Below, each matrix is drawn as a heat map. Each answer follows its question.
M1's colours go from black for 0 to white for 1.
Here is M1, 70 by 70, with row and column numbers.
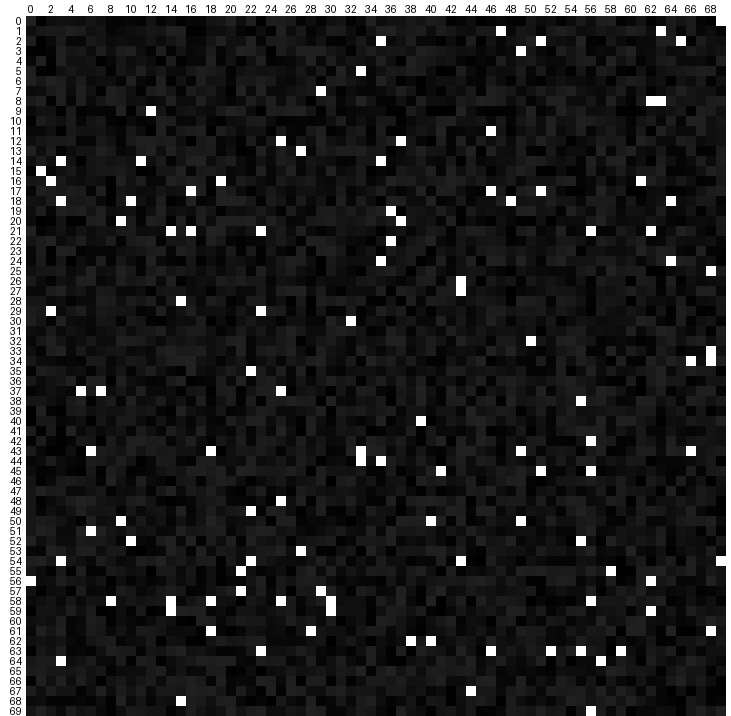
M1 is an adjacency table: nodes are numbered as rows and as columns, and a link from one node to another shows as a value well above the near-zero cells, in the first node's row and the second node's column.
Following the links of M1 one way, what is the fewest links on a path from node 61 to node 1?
3
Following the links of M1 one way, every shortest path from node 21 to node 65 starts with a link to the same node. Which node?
node 16
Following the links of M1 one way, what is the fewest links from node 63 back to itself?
4
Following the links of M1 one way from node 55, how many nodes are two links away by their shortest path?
9
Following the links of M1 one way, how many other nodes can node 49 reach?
2
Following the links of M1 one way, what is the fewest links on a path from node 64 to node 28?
5
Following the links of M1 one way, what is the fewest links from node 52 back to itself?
5
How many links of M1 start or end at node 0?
2
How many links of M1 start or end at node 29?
4
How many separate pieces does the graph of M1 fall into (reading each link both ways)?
4
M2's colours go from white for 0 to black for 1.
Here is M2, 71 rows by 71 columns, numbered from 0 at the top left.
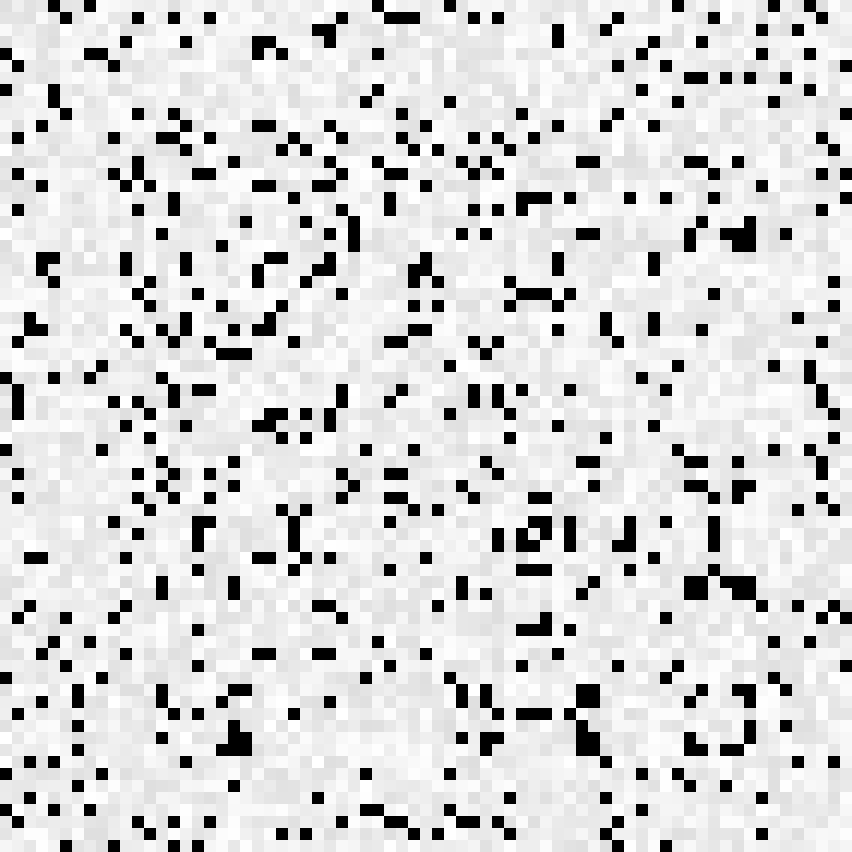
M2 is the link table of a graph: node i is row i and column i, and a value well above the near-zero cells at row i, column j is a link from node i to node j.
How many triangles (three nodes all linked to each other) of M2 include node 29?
2
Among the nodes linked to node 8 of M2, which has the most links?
node 4
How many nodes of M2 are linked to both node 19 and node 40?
7
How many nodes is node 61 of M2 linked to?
10
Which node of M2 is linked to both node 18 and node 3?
node 58
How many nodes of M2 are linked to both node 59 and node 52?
5
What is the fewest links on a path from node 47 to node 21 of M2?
5
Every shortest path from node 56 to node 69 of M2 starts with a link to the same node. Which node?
node 37
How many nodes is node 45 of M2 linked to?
9
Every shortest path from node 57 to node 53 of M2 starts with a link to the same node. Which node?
node 13
